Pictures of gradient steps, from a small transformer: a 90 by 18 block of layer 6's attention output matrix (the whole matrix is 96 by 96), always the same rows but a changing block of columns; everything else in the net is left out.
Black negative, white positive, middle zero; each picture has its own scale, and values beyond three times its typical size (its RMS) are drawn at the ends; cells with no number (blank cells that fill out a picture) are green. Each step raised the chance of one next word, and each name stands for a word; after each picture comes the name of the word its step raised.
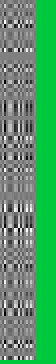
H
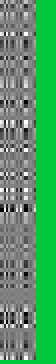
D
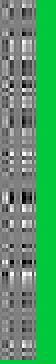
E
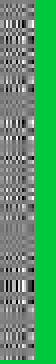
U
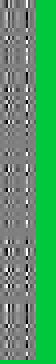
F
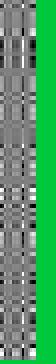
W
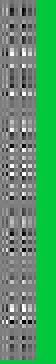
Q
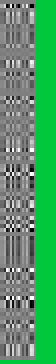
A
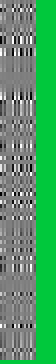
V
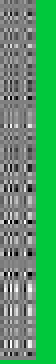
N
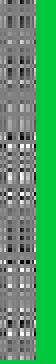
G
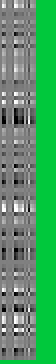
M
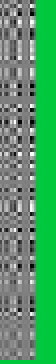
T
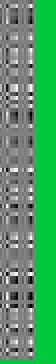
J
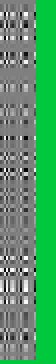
U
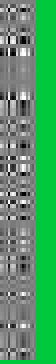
V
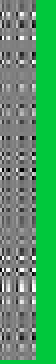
U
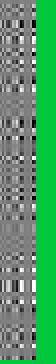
U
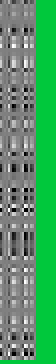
W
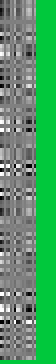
Q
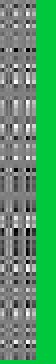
H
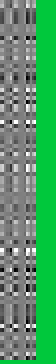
F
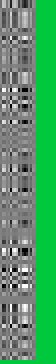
F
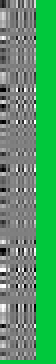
F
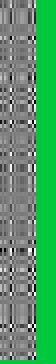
F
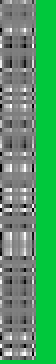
W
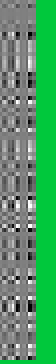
A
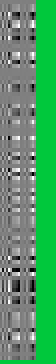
U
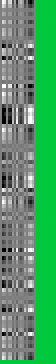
M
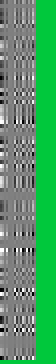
M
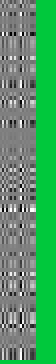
D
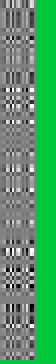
F
